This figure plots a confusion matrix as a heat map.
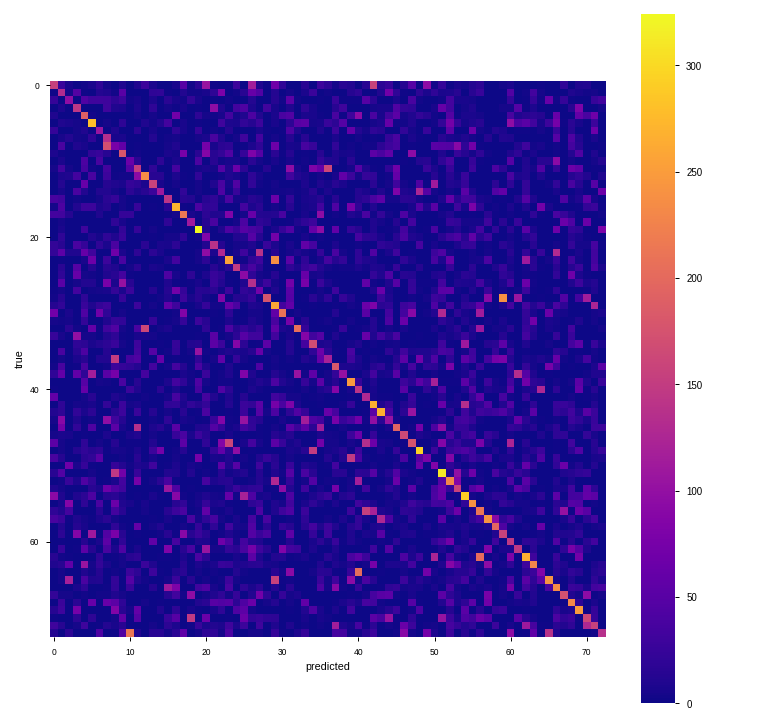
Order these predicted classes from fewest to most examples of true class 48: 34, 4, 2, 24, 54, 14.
2, 4, 54, 14, 24, 34
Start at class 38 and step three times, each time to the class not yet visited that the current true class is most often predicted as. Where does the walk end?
29
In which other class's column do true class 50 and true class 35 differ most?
19
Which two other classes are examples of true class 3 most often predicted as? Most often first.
21, 69
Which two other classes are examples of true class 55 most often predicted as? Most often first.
2, 8
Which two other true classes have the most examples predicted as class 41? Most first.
56, 47
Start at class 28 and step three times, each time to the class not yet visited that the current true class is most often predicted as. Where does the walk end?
60
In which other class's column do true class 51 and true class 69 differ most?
53
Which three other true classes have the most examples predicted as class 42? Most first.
0, 56, 44
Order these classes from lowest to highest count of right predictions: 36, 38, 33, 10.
10, 33, 38, 36
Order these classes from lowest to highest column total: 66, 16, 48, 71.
48, 71, 16, 66
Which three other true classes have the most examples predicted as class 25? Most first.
54, 44, 38
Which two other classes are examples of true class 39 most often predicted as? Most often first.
50, 62
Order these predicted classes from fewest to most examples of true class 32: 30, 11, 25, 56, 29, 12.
30, 25, 11, 29, 56, 12
